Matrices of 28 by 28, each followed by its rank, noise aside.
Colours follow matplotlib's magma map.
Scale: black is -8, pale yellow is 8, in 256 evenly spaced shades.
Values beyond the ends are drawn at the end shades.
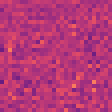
eight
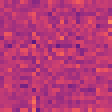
six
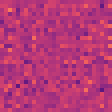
six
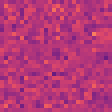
six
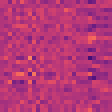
four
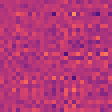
four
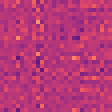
four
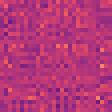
four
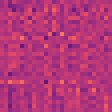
four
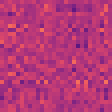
four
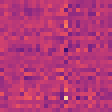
three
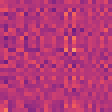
three
